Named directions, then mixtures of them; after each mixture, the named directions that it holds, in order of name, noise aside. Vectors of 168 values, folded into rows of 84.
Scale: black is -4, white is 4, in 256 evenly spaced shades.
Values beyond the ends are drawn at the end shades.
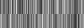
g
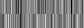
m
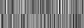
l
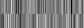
m.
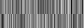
l, m.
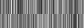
g, m.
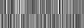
l, m.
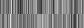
g, m.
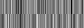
m.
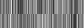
g, m.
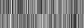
g, m.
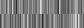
g, l.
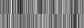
g, m.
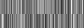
l, m.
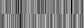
m.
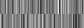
g, l.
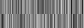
l, m.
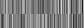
l, m.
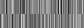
l.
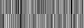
m.
